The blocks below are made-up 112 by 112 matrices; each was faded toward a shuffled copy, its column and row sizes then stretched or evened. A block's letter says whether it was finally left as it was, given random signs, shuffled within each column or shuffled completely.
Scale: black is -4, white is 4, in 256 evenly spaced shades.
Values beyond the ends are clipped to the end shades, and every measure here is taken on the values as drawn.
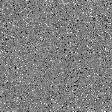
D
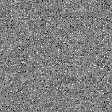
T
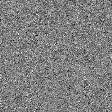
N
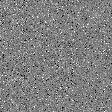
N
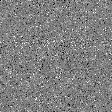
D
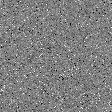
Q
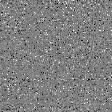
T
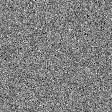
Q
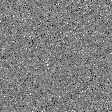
Q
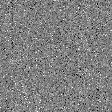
N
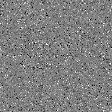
T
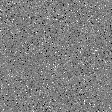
Q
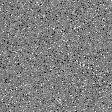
Q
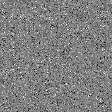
N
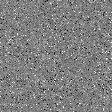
D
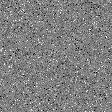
Q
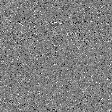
D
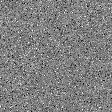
Q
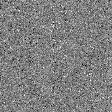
N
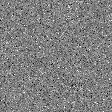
Q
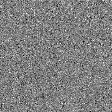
D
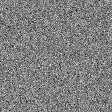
Q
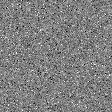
Q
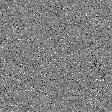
D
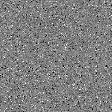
T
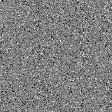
N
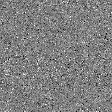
D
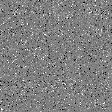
D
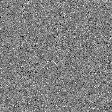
D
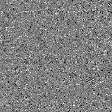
T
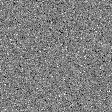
Q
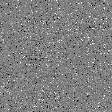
D
